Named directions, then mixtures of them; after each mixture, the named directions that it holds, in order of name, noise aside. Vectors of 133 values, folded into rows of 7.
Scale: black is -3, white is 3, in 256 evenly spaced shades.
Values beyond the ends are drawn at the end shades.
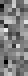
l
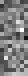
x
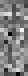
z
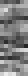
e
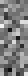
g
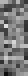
e, l, x.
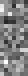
e, l, z.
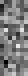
l, x.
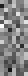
g, l.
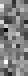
l.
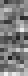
e, x.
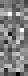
z.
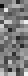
e, g, l.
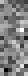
g, x, z.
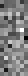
x, z.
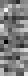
e, g, z.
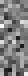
g.
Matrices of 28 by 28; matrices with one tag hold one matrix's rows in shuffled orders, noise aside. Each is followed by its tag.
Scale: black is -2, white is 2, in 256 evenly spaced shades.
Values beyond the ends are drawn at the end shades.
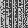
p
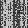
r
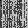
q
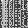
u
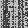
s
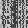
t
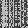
u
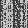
r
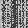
t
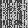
q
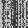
t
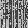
p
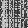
u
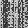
s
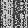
r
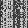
r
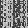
r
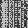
u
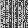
p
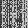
q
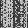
r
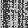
s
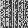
p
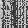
t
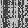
s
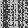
s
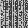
p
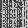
q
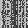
t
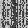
t
